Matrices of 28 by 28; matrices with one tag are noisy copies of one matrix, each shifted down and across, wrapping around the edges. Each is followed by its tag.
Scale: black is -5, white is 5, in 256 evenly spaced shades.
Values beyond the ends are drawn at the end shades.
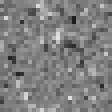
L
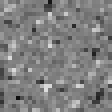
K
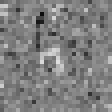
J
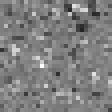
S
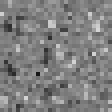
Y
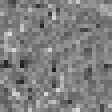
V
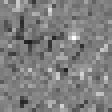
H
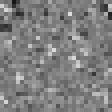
S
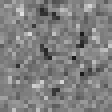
Y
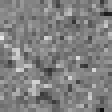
L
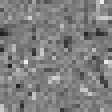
V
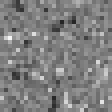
Y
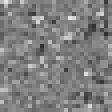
K
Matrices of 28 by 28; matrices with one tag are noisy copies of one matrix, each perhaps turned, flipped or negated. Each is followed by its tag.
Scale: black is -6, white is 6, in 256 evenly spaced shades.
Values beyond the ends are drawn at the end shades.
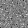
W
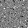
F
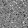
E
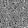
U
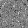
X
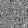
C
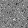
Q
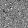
Q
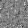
X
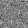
F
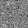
C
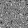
F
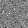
E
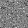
C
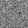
Q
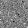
X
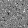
Q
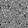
U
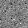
Q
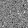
E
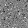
Q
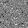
E
